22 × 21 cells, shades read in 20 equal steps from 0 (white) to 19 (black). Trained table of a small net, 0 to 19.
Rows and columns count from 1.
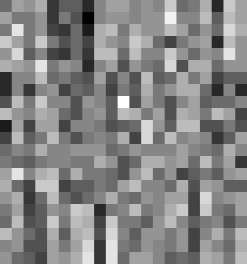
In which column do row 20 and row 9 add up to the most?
12
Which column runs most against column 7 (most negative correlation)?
9
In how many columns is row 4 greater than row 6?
9
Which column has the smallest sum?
2
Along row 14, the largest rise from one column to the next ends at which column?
21
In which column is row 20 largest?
17
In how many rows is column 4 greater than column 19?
7
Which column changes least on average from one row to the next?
14
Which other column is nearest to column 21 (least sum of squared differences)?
10
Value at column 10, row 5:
5
